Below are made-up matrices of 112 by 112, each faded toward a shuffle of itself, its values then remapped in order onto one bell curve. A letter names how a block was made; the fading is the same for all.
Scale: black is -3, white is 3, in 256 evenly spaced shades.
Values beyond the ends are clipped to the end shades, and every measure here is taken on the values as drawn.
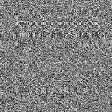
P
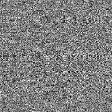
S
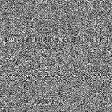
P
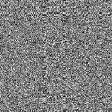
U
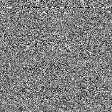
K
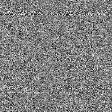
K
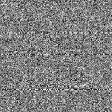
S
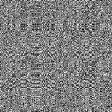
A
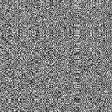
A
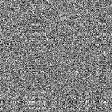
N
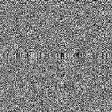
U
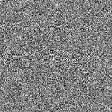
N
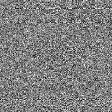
S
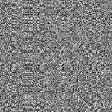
A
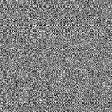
A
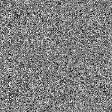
K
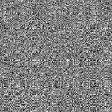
A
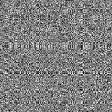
A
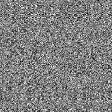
N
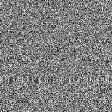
P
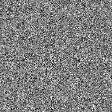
K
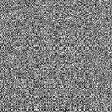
A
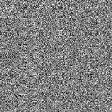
P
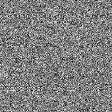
S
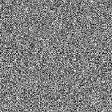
P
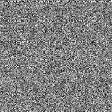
N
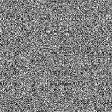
P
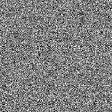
N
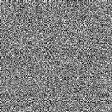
U
